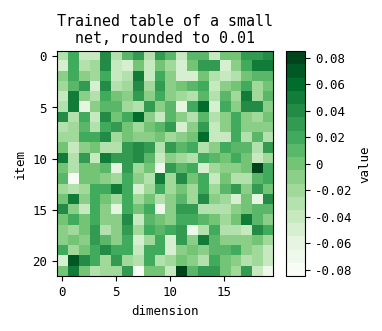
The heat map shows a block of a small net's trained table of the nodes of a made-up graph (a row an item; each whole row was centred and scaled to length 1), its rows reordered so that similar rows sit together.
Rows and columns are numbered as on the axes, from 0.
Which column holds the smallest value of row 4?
0
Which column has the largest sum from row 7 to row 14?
6
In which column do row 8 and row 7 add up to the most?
13
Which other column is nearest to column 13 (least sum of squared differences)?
4
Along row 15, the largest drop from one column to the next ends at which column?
9
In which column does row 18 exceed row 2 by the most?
11
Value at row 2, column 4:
0.02
